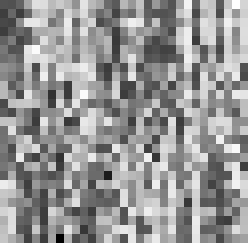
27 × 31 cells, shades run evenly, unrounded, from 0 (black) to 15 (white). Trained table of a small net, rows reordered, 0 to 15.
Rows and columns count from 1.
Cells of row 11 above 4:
28
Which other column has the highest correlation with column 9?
17
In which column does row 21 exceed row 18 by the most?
20
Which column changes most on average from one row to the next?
30
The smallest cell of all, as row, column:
27, 8
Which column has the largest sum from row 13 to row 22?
25
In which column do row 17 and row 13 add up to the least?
2
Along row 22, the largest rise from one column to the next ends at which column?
16
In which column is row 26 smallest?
11
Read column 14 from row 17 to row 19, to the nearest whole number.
5 11 9
